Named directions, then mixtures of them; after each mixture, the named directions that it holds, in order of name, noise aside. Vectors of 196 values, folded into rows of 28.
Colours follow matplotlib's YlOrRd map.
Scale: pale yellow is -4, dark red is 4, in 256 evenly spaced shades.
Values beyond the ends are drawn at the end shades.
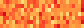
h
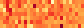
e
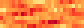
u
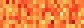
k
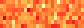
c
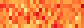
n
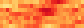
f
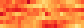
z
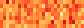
k.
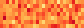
c, k.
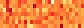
e.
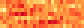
e, u.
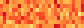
h, k, n.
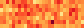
c, k, u.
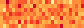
e, k.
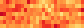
h, z.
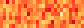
k.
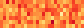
k.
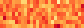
c, h, n.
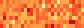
c, k.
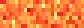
c.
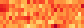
n, u, z.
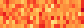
h.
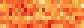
n, u, z.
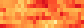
u, z.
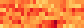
n, u, z.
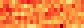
e, u, z.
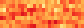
c, u.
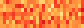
h, u.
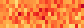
f, k, n.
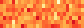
c.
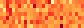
e.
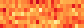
n, u.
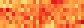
f, h, k.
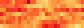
z.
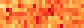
c, e, f.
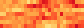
z.
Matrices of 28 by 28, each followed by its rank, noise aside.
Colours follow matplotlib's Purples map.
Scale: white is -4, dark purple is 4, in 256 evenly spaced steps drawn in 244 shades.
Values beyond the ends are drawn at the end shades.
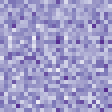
eight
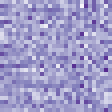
eight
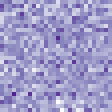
seven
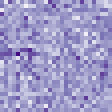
seven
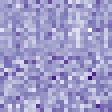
five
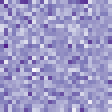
five
